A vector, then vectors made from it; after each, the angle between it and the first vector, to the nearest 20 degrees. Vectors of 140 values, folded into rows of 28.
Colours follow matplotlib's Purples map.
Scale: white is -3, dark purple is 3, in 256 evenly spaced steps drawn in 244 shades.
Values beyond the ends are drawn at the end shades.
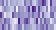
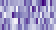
20 degrees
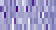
100 degrees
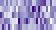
20 degrees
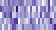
160 degrees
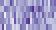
60 degrees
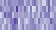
160 degrees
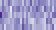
80 degrees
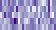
160 degrees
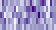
40 degrees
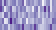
120 degrees
